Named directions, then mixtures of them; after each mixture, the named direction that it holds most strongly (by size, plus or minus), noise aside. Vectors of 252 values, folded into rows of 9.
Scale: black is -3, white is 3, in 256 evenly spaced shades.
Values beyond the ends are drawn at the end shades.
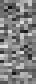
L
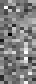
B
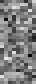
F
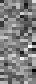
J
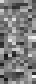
F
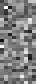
B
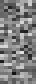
L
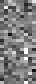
B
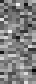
J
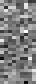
L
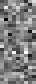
F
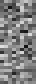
L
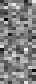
F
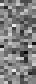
B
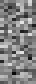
L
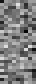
J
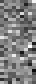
J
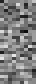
L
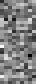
F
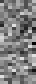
J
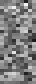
F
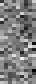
J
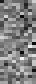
J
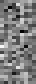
L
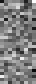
J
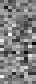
B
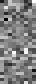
J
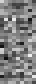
F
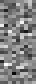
L
